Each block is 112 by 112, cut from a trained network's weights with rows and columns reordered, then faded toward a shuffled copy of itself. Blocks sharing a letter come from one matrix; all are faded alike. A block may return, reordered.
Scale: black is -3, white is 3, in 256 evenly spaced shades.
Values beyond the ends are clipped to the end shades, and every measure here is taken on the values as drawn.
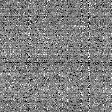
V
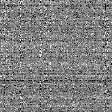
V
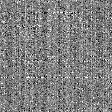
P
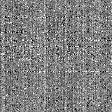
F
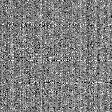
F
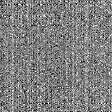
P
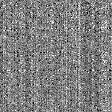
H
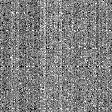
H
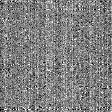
H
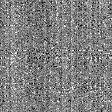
F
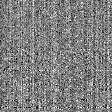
H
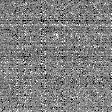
V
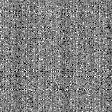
F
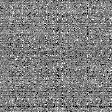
V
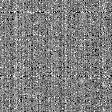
P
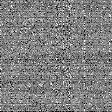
V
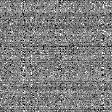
V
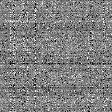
V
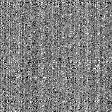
P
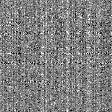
H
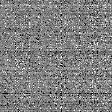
V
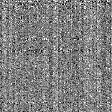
H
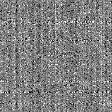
F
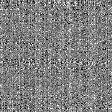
F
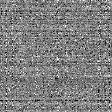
V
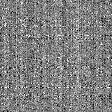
P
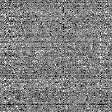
V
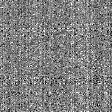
F
